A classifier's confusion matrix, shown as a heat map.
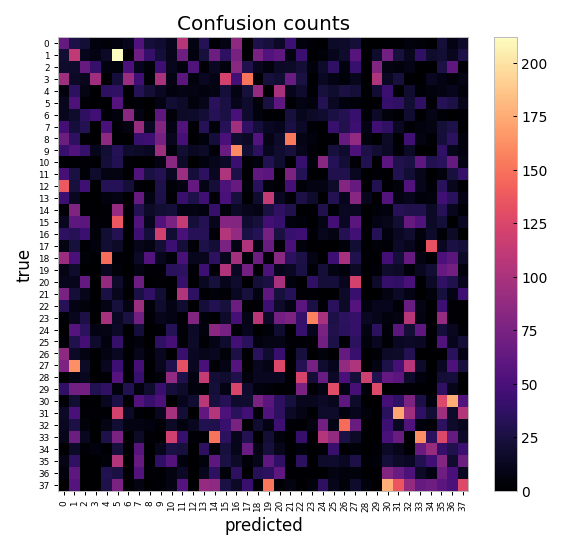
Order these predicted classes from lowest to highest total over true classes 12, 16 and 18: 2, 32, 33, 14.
33, 14, 2, 32
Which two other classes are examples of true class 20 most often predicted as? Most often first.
27, 4
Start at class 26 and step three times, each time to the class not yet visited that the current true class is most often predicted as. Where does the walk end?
15
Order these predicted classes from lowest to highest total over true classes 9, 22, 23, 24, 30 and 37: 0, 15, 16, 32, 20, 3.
3, 0, 20, 15, 16, 32
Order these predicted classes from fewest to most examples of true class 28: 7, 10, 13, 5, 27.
27, 7, 5, 10, 13
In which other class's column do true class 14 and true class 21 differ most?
11
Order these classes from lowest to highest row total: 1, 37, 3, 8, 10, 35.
10, 35, 8, 3, 1, 37
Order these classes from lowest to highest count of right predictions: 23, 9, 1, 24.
24, 9, 1, 23
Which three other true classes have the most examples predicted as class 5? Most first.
1, 15, 31
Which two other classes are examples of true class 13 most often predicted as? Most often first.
19, 27
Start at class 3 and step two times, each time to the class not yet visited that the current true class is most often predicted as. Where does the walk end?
34
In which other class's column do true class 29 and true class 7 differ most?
25
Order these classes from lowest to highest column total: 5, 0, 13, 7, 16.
13, 0, 7, 5, 16
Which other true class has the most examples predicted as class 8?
18
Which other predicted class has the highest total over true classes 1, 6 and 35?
5
